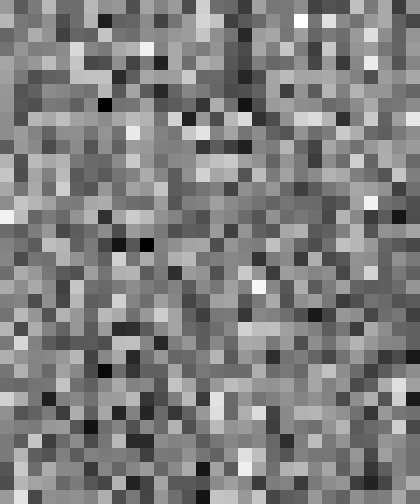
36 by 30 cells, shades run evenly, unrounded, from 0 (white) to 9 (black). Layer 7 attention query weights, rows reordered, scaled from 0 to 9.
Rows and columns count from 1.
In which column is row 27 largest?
8
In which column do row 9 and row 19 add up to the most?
19
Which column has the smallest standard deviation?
28
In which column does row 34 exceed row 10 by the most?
15
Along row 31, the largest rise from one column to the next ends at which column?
30
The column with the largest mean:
7
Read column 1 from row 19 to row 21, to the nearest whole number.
4 5 3
